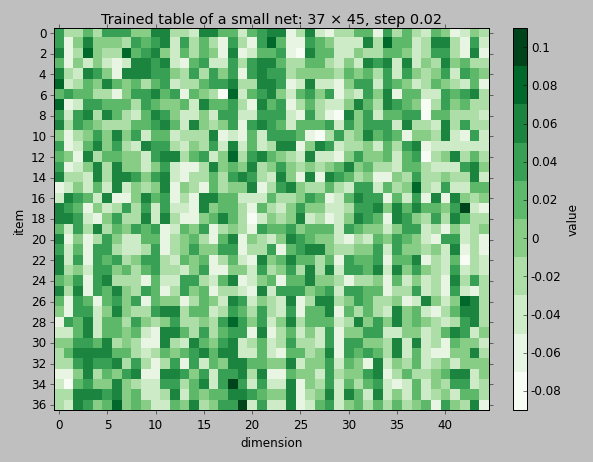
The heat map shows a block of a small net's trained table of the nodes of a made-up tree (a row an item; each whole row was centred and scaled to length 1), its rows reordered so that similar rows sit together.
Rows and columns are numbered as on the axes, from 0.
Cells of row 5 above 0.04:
6
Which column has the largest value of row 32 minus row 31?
19
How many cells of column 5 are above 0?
21
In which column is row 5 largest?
0
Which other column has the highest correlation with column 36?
9
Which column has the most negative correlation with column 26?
24
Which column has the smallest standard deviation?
44
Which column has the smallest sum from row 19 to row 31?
29
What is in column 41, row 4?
-0.04
